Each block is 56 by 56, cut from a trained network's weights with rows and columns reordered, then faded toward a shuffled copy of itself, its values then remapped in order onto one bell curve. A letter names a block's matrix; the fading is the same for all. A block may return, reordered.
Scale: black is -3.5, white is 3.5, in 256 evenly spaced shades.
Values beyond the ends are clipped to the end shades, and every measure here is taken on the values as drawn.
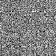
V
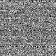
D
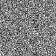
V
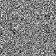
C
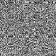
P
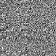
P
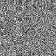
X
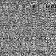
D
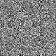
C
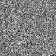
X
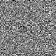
P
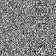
X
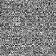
D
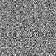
X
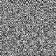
X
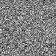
X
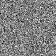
V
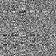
P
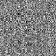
C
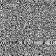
C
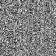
V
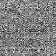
D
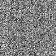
V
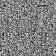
V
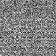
D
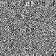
X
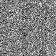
V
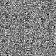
V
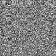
X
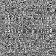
D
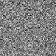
X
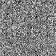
V
